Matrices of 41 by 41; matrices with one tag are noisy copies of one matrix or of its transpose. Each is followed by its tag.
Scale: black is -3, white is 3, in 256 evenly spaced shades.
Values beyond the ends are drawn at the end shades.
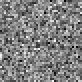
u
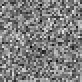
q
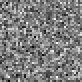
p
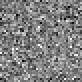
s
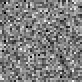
q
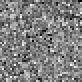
s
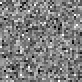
s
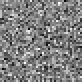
u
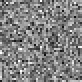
q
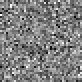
p
